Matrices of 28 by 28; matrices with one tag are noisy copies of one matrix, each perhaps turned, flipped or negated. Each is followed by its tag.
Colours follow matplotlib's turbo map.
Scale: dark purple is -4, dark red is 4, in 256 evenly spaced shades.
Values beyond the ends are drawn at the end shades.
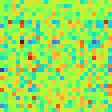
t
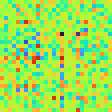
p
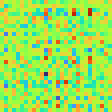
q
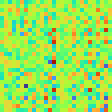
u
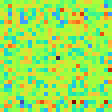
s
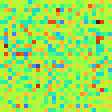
q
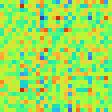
t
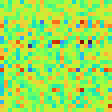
t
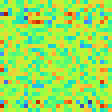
s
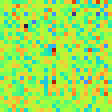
u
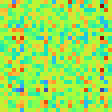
s
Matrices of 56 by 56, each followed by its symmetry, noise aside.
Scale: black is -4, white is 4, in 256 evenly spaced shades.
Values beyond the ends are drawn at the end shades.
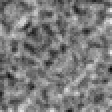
symmetric.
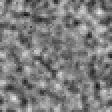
symmetric across the other diagonal.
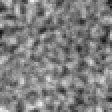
antisymmetric.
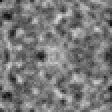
mirrored top to bottom.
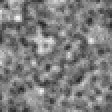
symmetric.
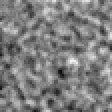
antisymmetric.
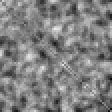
symmetric.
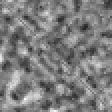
symmetric across the other diagonal.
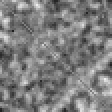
symmetric.
